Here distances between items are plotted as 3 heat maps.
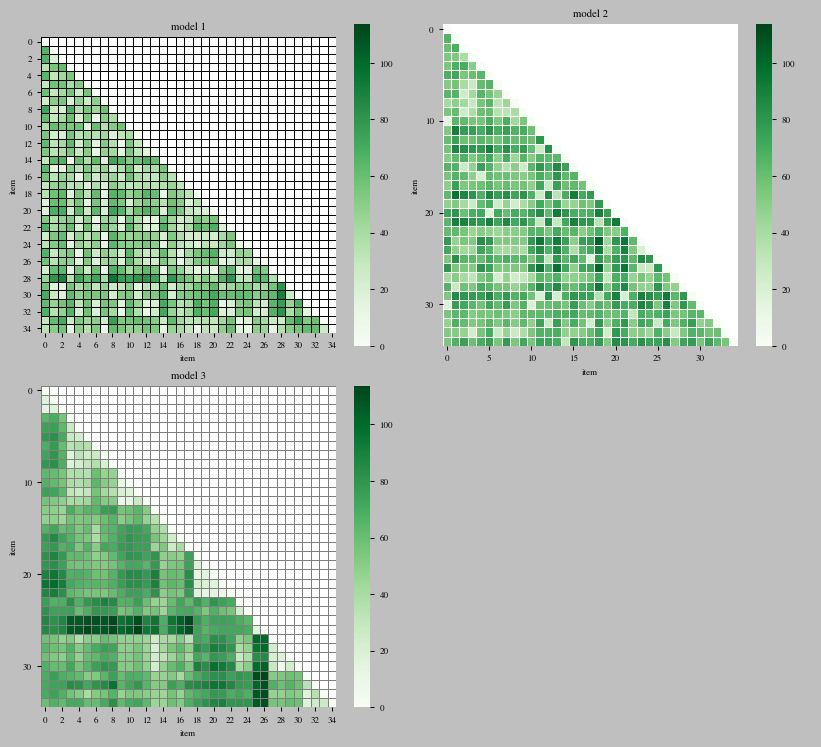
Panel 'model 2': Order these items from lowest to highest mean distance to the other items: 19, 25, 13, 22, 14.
19, 22, 14, 25, 13
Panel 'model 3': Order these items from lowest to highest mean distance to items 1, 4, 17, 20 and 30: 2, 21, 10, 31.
2, 10, 31, 21
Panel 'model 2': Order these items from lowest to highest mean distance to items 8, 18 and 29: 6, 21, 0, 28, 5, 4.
21, 0, 6, 4, 28, 5
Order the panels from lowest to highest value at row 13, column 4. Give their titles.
model 1, model 3, model 2
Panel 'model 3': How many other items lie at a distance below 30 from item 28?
4
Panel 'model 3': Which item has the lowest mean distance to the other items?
14
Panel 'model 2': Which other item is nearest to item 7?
2
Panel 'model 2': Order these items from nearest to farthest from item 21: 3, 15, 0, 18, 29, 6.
29, 18, 0, 6, 3, 15
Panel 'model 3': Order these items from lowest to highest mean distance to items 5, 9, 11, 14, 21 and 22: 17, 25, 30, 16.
16, 30, 17, 25
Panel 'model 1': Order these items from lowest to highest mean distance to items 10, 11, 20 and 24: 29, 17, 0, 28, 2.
17, 0, 29, 2, 28
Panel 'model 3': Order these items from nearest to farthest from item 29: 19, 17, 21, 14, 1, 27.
27, 14, 17, 1, 19, 21
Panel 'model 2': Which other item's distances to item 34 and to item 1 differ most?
28
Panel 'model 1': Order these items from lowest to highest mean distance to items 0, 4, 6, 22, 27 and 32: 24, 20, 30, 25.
25, 24, 20, 30
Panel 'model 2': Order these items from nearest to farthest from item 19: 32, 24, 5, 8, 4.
8, 24, 32, 4, 5
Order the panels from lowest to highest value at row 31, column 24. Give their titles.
model 1, model 2, model 3
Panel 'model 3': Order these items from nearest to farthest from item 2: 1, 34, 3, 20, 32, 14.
1, 14, 3, 34, 32, 20
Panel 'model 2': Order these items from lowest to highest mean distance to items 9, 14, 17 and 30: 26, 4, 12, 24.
12, 4, 24, 26
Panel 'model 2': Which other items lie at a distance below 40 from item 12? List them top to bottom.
17, 25, 32
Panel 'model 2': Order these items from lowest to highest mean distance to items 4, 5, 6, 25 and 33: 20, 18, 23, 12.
12, 20, 23, 18
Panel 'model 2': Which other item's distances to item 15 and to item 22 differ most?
31
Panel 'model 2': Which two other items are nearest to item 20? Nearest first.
5, 22
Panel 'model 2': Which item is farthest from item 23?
18
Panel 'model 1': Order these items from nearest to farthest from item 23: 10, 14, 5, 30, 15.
14, 5, 10, 15, 30
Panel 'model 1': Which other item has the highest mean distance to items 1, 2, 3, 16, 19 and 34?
28
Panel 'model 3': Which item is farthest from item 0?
21
